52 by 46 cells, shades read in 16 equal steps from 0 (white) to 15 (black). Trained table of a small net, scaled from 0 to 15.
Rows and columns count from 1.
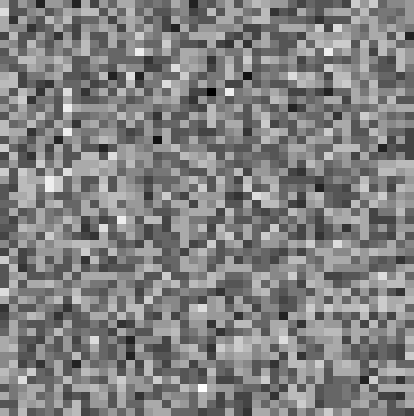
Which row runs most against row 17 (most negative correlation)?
49
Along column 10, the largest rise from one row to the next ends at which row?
33
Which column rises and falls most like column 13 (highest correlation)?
10
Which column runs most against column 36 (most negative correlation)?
26
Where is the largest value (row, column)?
12, 24
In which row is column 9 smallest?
38
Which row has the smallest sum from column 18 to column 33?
43
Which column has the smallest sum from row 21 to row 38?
6
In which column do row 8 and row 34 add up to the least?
28
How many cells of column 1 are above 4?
43
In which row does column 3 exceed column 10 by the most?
32
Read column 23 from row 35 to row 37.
8 5 8
